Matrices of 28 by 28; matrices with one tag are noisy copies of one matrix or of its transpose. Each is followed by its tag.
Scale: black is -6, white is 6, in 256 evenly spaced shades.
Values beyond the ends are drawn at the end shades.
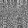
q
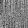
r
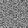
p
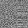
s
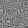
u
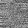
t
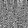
q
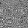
u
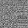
s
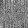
r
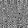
q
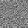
p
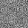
u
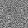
u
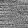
r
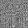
s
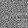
s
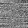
t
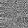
q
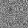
u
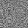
u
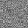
u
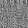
q
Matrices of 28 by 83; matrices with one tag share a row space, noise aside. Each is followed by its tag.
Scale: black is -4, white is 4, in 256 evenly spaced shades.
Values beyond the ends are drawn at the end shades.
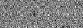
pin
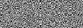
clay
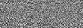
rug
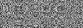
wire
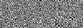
clay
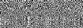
rug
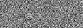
rug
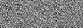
wire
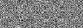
wire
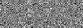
rug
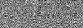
pin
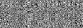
rug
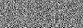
clay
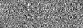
rug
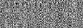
clay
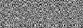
clay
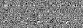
pin
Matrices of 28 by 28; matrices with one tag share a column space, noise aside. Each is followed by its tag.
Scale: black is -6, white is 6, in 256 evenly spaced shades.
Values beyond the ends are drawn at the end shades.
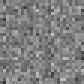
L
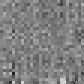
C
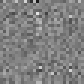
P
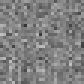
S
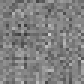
S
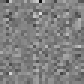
P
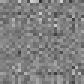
P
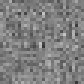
S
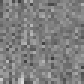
C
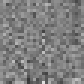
C
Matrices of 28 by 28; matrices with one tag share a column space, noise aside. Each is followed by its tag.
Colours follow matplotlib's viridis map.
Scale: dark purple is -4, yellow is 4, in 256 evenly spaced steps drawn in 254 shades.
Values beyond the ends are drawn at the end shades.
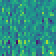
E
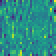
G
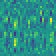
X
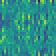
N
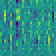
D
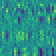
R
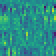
R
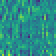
G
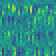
R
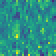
G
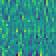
G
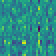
E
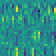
R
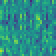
N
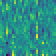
G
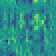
N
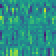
R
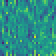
G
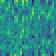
G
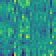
G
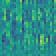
D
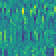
R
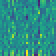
G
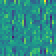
N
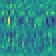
X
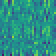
G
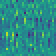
X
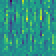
D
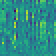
D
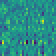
E
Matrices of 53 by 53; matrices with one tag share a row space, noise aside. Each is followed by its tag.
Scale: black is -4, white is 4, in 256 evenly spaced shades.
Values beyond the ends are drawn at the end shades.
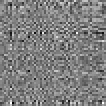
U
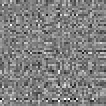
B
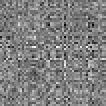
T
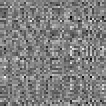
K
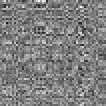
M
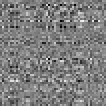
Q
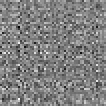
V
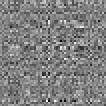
Q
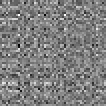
V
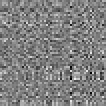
K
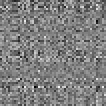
V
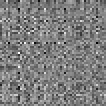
V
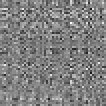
K
